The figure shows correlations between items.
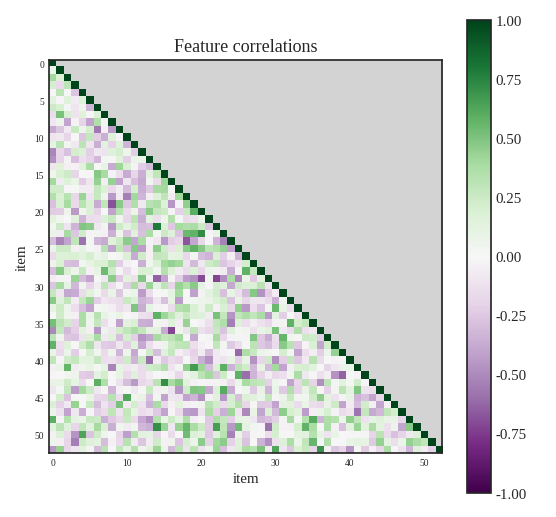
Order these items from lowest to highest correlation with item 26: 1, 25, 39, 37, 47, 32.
47, 25, 32, 37, 1, 39
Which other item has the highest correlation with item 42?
25
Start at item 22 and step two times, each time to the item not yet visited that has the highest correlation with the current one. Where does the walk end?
49
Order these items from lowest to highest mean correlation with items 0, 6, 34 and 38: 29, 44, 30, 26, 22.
29, 30, 44, 26, 22
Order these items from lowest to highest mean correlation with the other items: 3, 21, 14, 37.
3, 21, 37, 14
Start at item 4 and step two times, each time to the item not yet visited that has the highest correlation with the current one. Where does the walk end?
18
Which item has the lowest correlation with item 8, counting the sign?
19
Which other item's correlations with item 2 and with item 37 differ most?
31
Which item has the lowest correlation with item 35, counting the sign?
24
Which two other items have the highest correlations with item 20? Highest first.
23, 19
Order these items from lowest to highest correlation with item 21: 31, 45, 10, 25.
10, 45, 31, 25
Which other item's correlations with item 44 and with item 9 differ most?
46
